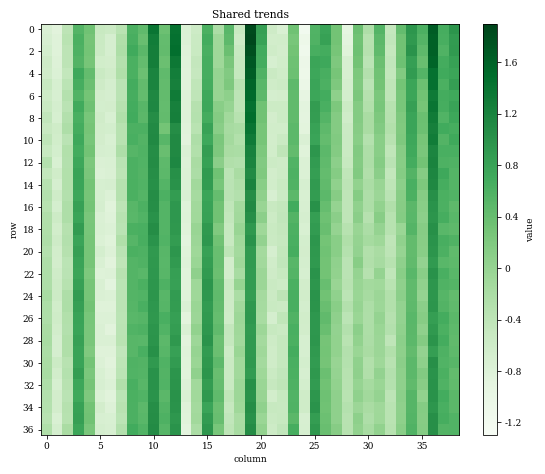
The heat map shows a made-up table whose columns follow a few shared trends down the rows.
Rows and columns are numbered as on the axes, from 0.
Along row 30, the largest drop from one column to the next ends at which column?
13
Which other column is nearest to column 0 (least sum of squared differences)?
28
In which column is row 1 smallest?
24
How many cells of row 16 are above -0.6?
34
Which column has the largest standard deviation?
17
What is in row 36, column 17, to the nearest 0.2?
-0.4
